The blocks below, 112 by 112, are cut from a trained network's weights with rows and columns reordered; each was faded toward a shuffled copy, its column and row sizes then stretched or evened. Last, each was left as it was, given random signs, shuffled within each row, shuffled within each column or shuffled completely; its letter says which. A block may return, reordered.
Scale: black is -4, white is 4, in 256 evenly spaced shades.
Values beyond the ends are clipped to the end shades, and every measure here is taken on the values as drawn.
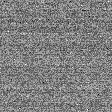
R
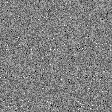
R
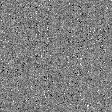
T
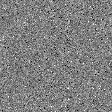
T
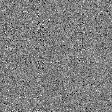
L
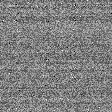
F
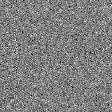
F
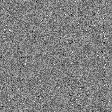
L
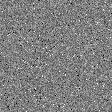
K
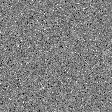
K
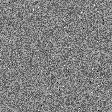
T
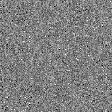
F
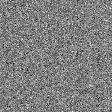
T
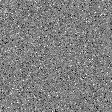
K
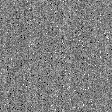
T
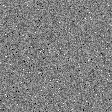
K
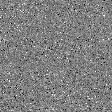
R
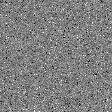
T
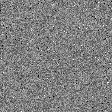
T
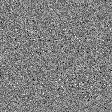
R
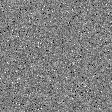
K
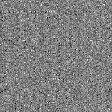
F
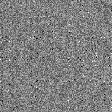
F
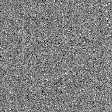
T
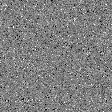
R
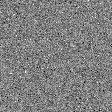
K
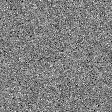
K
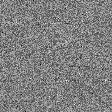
L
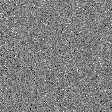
T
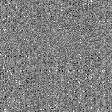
F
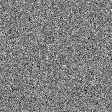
K
